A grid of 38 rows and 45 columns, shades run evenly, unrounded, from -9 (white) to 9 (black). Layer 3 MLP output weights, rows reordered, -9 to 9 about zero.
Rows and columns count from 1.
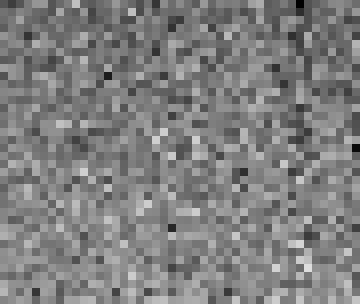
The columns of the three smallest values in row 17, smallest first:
21, 31, 42
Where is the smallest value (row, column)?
34, 39
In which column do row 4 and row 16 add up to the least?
8
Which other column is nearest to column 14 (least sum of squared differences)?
1
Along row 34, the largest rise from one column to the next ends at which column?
40
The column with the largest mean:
37
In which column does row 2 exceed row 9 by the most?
38
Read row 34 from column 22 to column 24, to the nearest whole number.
4 2 2
